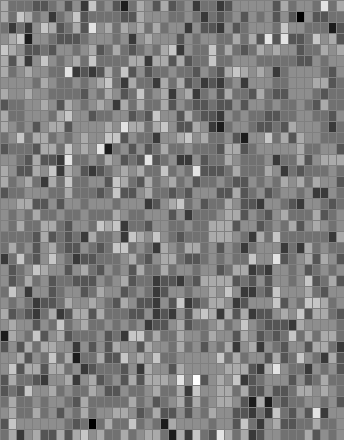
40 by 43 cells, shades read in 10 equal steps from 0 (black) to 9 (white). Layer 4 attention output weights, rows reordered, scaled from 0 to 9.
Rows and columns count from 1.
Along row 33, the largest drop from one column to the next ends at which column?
10
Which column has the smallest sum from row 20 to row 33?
34
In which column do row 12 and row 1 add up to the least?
28
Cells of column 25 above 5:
8
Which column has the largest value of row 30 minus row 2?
38
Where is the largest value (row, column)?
35, 25
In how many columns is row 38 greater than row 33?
13
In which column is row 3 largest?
12
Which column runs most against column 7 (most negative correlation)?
43
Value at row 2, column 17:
3
